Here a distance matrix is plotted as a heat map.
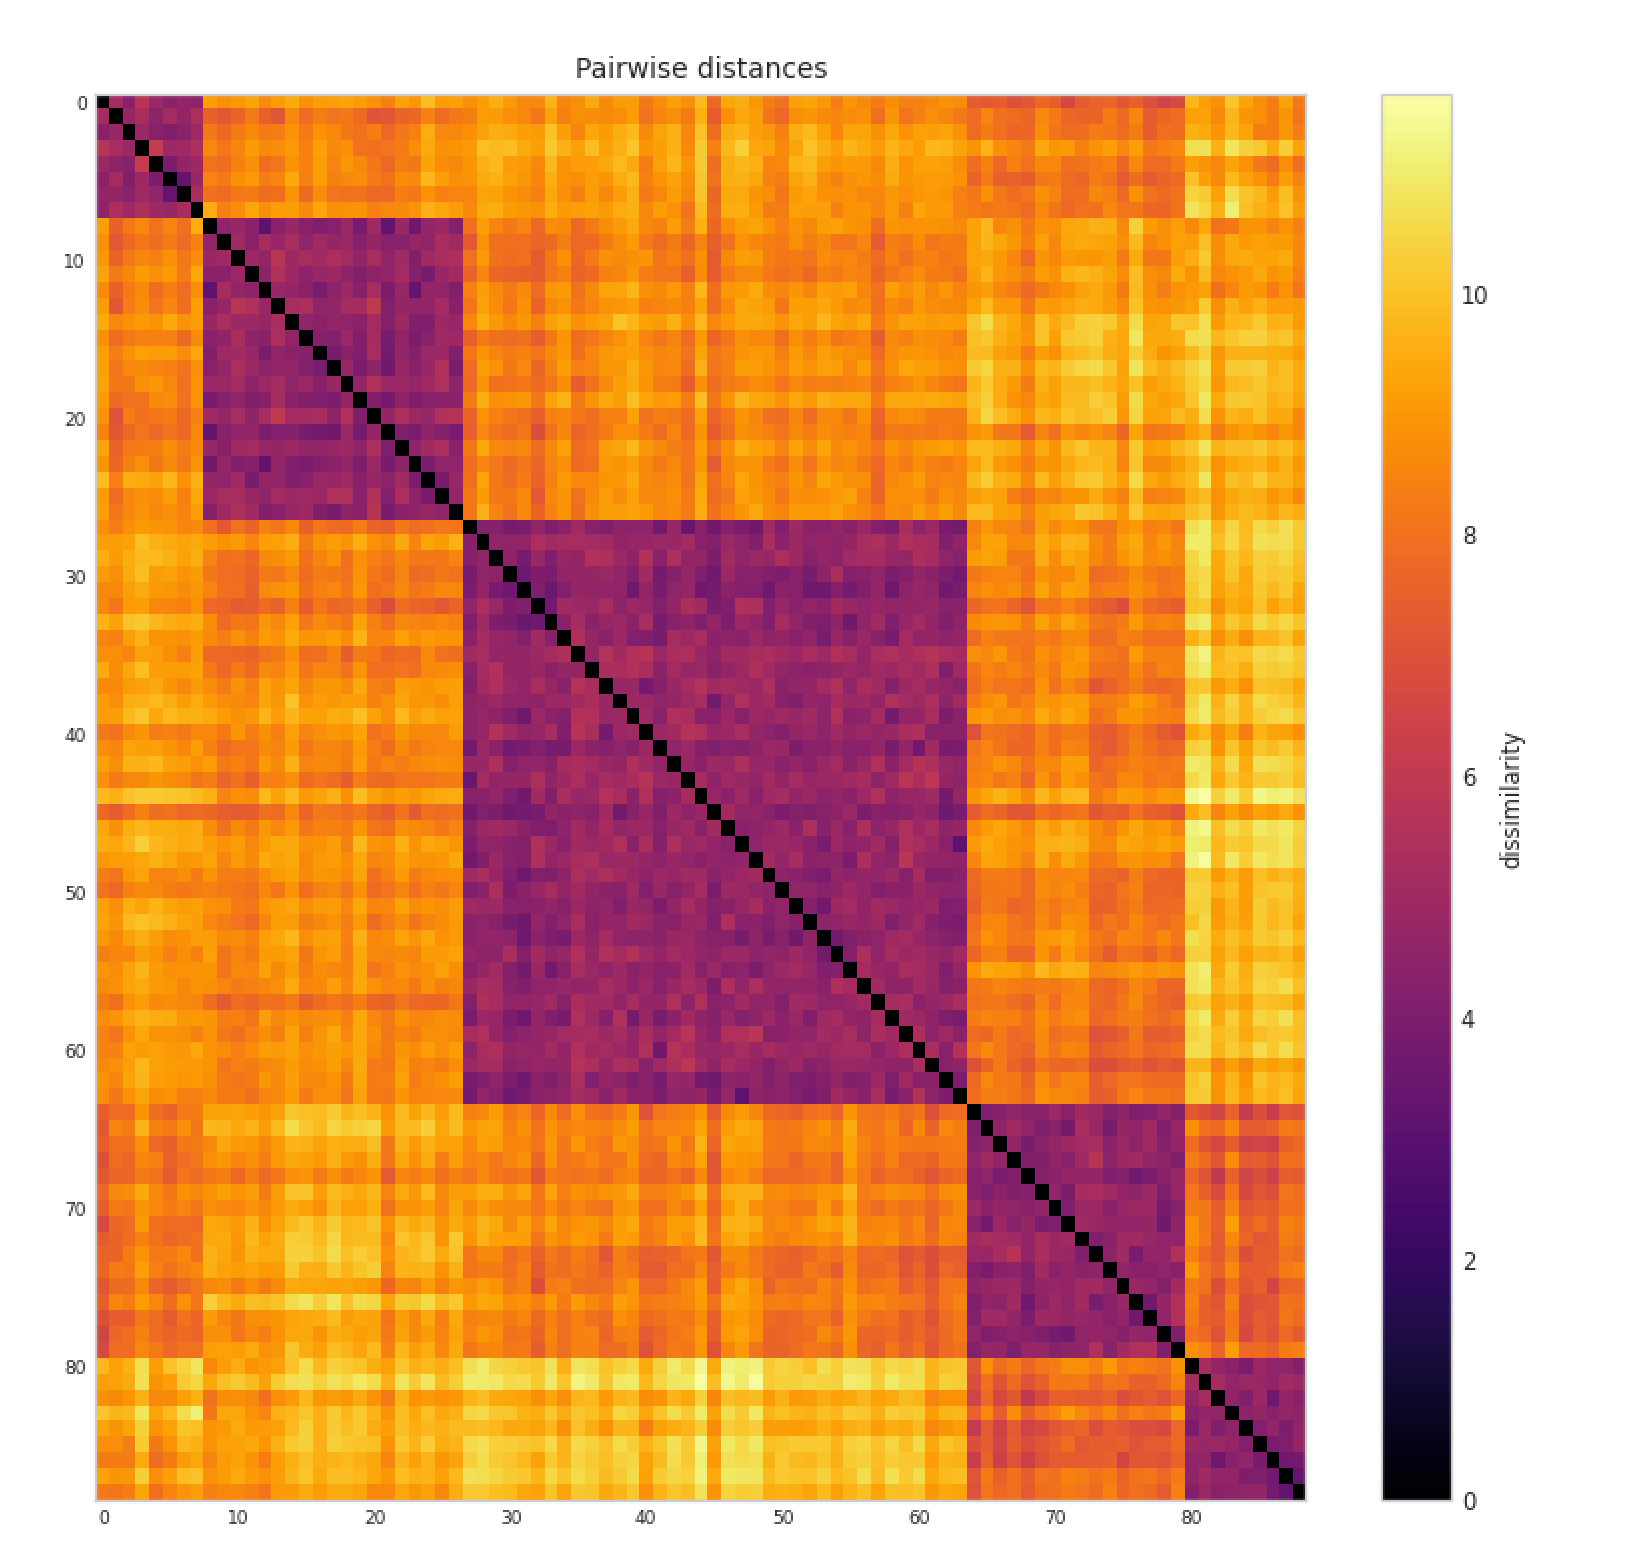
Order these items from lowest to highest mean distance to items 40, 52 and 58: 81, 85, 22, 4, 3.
22, 4, 3, 85, 81
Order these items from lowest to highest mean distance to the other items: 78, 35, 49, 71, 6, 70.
49, 35, 78, 70, 71, 6
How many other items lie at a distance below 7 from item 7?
7
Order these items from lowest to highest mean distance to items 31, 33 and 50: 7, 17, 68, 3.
68, 17, 7, 3
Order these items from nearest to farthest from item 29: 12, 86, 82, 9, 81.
9, 12, 82, 86, 81
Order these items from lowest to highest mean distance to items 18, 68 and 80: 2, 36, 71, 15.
71, 15, 2, 36
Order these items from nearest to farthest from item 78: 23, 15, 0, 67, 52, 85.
67, 0, 85, 52, 23, 15
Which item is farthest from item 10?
81
